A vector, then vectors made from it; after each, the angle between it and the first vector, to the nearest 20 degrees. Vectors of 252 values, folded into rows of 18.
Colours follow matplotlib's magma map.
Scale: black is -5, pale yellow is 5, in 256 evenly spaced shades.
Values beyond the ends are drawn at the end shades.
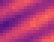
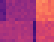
80 degrees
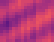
20 degrees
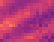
160 degrees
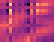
120 degrees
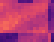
120 degrees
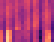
80 degrees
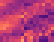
140 degrees
